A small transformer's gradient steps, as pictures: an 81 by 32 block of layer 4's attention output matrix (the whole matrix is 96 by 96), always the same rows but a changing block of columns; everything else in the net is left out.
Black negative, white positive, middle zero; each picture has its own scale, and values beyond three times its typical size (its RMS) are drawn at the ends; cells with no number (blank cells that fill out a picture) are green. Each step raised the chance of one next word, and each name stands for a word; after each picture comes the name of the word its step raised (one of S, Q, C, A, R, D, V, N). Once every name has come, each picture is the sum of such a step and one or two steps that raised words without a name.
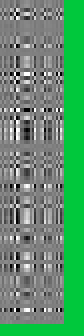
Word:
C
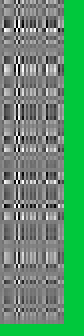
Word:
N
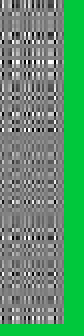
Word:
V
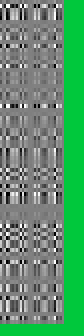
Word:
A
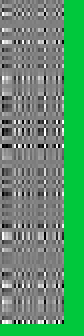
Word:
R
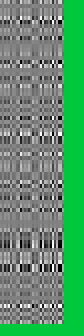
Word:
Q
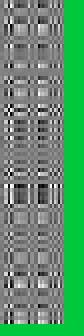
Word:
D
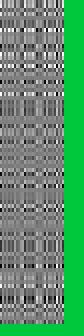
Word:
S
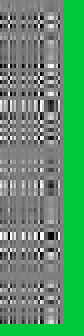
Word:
D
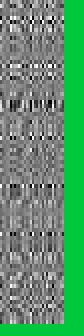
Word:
D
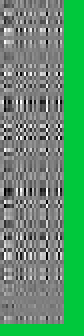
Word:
N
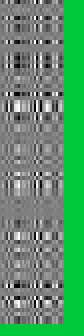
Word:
S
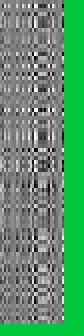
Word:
C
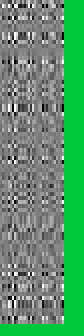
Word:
V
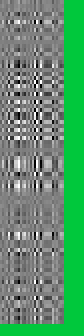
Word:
D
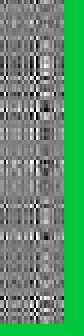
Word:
C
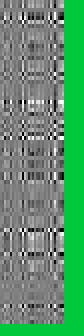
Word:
Q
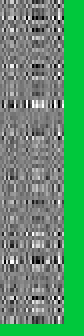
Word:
A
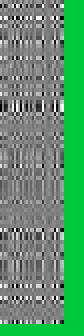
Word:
Q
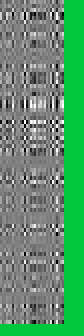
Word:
R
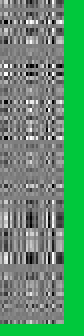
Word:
C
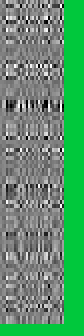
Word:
N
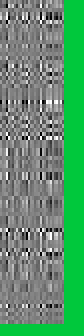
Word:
Q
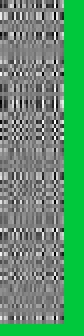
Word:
V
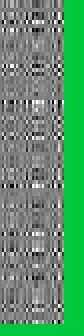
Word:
S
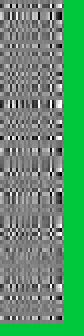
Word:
A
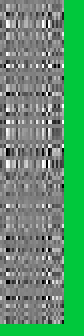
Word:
R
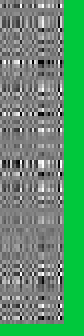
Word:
V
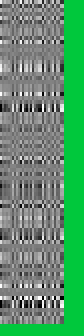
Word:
N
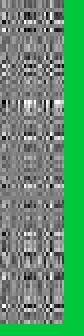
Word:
S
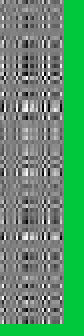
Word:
C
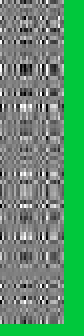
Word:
N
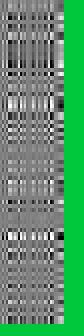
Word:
V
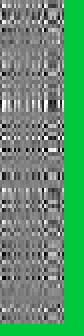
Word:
N
